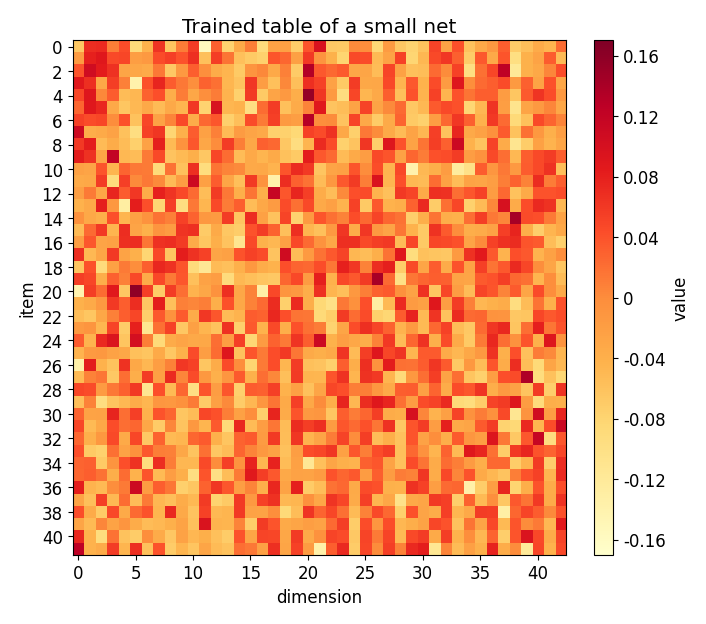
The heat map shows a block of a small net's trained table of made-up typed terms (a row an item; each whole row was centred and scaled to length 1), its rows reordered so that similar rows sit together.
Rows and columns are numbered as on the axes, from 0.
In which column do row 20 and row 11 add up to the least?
0
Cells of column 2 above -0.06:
36
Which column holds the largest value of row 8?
33
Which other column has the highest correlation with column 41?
20
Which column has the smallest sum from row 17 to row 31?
6
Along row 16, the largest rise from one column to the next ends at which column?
15
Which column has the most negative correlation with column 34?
37
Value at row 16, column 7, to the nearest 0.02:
0.06
